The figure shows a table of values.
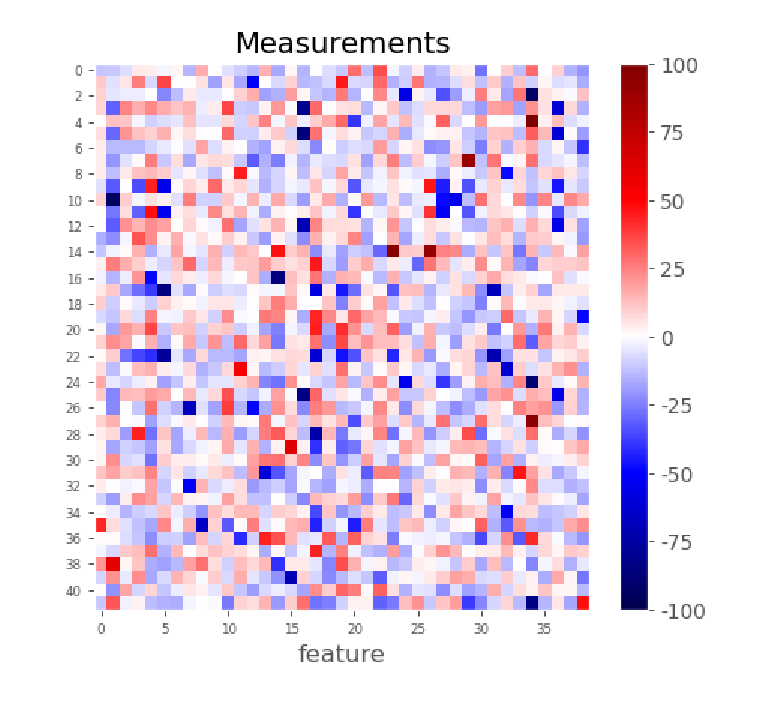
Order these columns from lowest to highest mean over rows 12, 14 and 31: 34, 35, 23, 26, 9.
35, 9, 34, 26, 23
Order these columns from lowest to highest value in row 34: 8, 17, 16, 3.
17, 8, 3, 16
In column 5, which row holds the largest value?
1
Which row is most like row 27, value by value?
4
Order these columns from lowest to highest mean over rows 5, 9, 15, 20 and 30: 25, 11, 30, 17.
25, 11, 30, 17
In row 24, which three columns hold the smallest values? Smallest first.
34, 24, 27
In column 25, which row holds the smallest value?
15
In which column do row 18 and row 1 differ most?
19
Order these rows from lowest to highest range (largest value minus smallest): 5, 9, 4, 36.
36, 9, 5, 4
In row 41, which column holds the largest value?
38
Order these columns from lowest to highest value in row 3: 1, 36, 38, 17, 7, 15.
36, 1, 38, 15, 7, 17
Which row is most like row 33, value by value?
13
